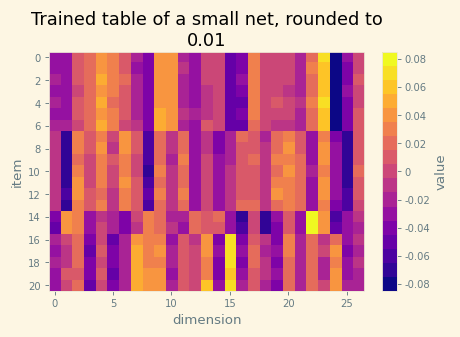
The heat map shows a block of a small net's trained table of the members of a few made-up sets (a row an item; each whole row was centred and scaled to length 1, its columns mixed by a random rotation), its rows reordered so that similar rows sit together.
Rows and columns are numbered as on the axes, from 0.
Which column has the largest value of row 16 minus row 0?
15
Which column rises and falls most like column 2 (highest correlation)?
20
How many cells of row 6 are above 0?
10
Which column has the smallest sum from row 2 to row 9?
24
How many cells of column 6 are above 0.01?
8
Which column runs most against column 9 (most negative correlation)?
2
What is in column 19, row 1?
0
